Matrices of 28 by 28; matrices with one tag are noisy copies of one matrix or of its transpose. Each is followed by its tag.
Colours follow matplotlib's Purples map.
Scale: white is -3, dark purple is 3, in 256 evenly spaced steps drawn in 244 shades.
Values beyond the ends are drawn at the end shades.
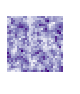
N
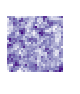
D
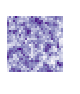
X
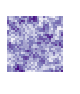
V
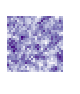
X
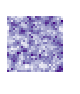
D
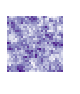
V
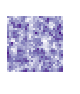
N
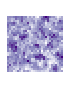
X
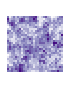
V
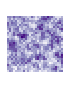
X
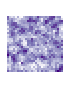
D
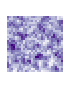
X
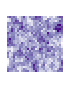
V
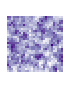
X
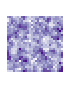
N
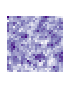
X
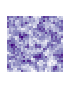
X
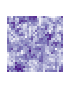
V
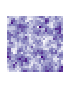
N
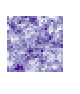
V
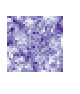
V
